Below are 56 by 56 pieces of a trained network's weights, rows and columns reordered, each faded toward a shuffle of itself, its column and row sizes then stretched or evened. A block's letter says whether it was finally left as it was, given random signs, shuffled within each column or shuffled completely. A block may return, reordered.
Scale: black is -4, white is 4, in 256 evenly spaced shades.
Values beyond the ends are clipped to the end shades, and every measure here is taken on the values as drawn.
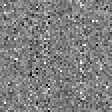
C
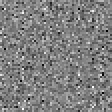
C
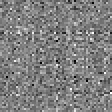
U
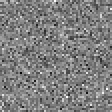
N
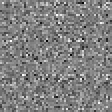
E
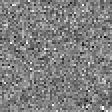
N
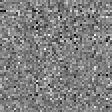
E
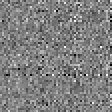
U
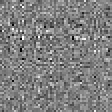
U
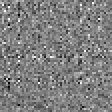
E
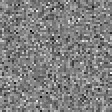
N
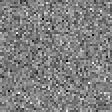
N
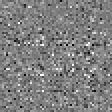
U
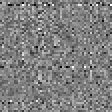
U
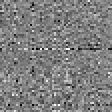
U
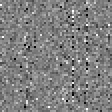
C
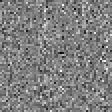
C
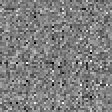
E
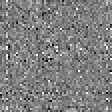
U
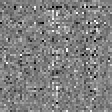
U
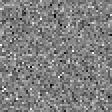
N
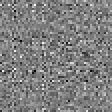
U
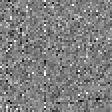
C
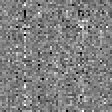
U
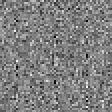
U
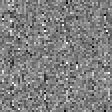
C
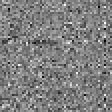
U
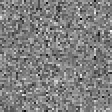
C
